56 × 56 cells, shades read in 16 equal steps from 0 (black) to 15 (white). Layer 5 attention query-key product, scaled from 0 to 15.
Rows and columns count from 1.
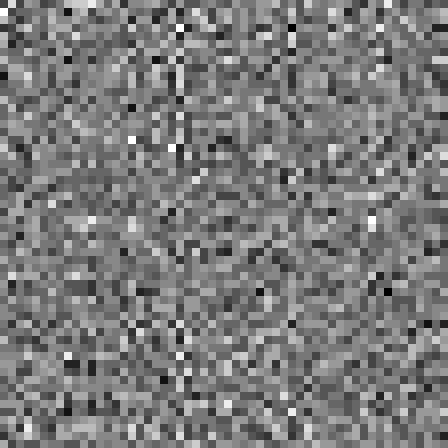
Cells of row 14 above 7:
28
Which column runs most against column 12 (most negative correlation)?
29
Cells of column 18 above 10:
2
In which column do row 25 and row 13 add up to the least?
5
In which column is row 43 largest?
24
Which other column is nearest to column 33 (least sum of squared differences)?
55
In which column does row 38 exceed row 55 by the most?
34
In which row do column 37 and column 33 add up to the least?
4
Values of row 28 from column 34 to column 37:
9 10 10 6
